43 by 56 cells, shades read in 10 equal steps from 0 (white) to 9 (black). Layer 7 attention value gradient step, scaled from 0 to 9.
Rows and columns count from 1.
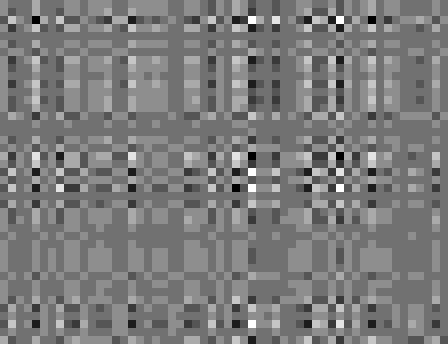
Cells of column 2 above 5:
16
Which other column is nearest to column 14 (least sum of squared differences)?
49
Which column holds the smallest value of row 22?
32
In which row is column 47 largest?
3
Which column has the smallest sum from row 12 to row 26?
14
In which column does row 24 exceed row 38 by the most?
30
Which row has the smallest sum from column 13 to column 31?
20
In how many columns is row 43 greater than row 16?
11
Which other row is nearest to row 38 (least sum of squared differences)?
28
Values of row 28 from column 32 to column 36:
7 5 5 6 4
